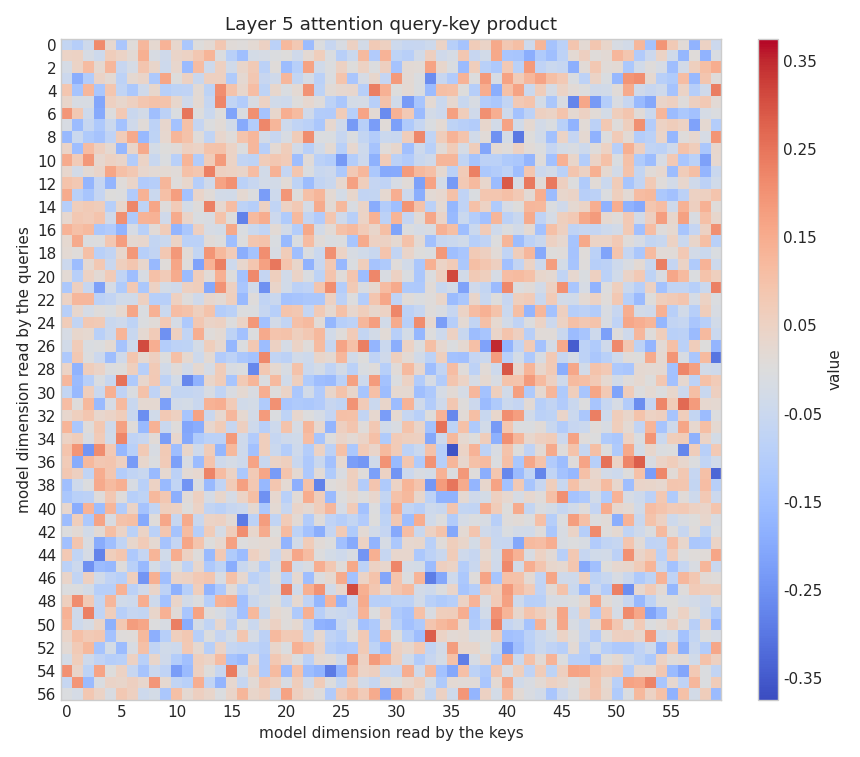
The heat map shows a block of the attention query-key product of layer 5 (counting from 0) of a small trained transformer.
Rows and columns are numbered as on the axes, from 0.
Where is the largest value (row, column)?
26, 39
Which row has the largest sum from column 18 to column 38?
47
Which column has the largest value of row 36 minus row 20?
49
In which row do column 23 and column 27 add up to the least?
38
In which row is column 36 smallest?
53
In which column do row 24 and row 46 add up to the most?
32
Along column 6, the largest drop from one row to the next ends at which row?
15
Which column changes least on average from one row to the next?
19
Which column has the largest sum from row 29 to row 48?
40
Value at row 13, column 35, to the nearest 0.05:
0.1
